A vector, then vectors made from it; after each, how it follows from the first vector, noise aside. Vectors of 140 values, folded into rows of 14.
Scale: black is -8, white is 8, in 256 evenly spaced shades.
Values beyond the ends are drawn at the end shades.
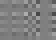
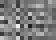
reversed, negated, scaled up.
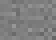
wrapped around, shrunk.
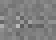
reversed, negated, partly zeroed.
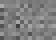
reversed.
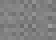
wrapped around, negated, shrunk.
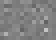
wrapped around, negated, partly zeroed.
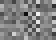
negated, scaled up.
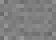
wrapped around, negated, shrunk.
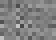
reversed, negated.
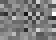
negated, scaled up.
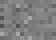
reversed, partly zeroed.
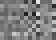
negated, scaled up.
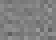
wrapped around, shrunk.
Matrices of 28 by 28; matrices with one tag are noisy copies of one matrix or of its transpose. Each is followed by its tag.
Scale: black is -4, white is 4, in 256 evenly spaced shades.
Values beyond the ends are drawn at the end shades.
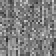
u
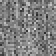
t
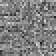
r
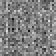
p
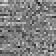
r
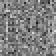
p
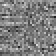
r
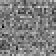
p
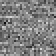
t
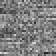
u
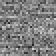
t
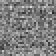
p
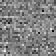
t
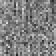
r
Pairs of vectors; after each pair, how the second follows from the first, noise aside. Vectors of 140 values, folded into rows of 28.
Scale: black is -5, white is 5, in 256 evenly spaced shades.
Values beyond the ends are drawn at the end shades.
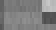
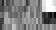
scaled up.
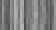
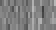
wrapped around, partly zeroed.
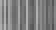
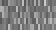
shuffled.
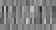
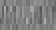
shrunk.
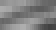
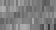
partly zeroed.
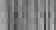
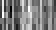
wrapped around, negated, scaled up.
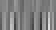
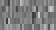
shuffled.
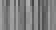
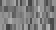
shuffled.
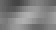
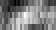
scaled up.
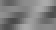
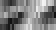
scaled up.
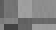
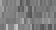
negated, partly zeroed.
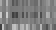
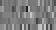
shuffled.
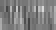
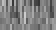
wrapped around, negated.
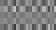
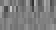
wrapped around, partly zeroed.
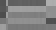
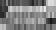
scaled up.
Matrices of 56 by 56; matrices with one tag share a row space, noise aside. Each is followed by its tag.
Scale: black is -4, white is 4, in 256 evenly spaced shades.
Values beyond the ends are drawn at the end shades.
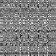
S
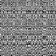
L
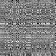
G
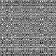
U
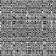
L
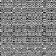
L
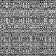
U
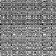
L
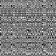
L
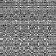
S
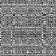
L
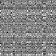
L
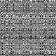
U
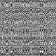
U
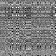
G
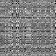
G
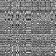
G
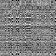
G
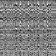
S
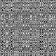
U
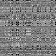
G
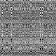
U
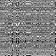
G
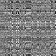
G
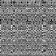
L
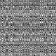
U
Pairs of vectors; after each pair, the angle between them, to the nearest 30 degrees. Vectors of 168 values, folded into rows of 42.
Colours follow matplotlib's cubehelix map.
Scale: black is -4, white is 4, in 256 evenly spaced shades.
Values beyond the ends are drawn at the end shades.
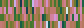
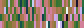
30 degrees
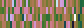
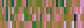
150 degrees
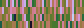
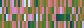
60 degrees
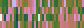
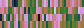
150 degrees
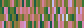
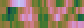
90 degrees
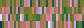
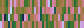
120 degrees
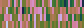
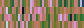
30 degrees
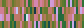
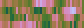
60 degrees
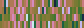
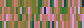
120 degrees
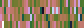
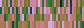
90 degrees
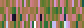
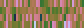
30 degrees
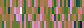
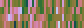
60 degrees
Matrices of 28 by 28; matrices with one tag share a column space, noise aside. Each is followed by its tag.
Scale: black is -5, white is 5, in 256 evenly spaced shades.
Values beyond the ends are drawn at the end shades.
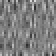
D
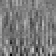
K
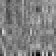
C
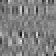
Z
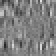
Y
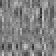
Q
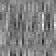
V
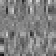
Z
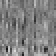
K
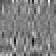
Z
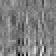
K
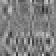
Z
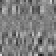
Z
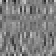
Z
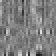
C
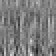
K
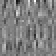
Y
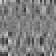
Z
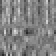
C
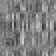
V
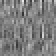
Y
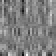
C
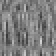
V
